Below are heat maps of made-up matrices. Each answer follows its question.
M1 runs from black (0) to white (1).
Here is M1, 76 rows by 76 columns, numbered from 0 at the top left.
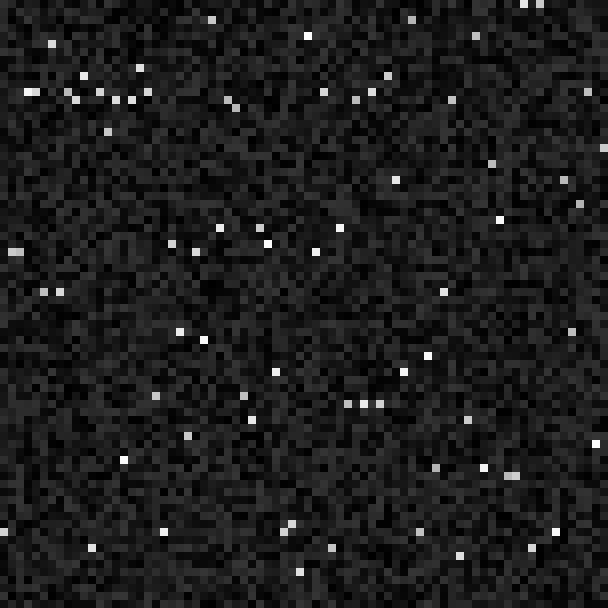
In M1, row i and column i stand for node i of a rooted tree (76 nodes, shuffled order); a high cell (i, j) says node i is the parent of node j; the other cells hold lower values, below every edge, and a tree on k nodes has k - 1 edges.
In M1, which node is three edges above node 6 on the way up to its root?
65
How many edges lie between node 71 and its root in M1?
2
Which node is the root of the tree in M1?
68
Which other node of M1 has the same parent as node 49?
70
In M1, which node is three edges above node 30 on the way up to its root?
41
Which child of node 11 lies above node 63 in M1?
4
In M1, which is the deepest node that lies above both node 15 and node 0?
66
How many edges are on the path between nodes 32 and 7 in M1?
9
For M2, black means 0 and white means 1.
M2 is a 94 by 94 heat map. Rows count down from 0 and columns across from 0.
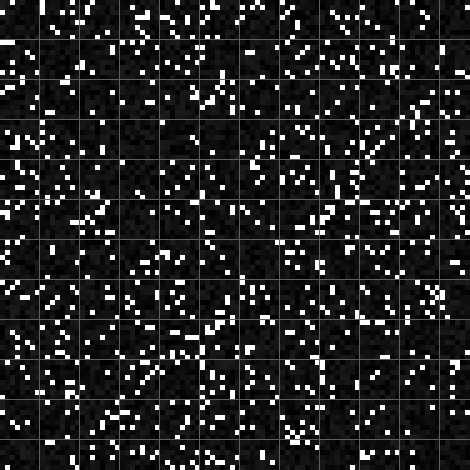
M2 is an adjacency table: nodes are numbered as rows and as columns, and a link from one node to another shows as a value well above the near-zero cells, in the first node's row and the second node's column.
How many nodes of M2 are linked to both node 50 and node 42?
3
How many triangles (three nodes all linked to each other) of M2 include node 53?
0
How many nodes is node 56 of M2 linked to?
7
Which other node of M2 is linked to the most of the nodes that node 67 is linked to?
node 71
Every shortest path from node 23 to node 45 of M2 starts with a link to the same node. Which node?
node 80
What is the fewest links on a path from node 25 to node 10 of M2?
3
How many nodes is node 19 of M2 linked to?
6
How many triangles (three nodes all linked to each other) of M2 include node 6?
0
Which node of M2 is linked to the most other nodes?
node 40
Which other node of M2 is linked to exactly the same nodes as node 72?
node 52
